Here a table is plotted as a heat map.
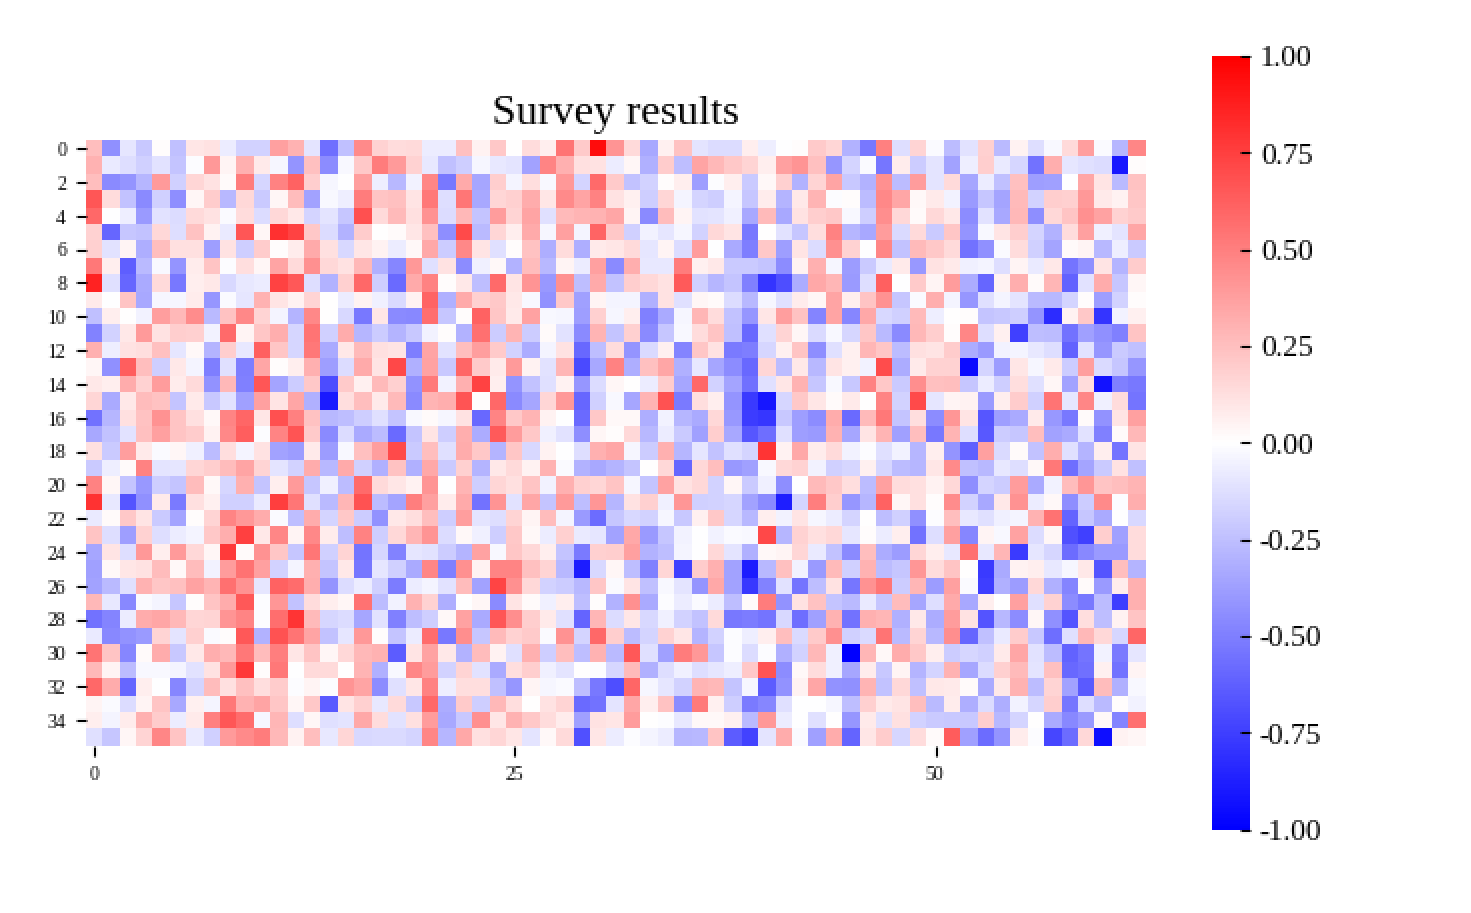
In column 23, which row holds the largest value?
14
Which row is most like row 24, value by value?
11
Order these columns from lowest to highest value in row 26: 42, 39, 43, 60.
39, 42, 60, 43
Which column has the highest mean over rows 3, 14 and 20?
20
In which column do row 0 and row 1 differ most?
47
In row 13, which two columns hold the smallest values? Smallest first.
52, 29
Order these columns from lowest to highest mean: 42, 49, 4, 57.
57, 42, 49, 4
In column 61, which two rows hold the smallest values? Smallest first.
1, 27
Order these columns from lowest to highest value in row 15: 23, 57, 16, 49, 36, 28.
23, 36, 16, 28, 57, 49
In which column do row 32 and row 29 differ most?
30
